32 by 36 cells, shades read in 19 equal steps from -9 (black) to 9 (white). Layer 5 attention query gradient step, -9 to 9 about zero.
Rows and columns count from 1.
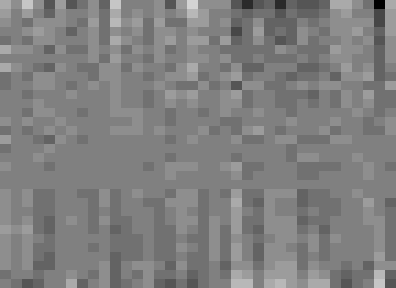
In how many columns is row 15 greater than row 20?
13
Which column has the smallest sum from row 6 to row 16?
35
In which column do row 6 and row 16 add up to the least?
5
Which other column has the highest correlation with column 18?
32
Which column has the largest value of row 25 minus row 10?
22
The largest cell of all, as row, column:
1, 18
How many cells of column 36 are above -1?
19
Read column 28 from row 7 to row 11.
0 -2 -1 1 -1
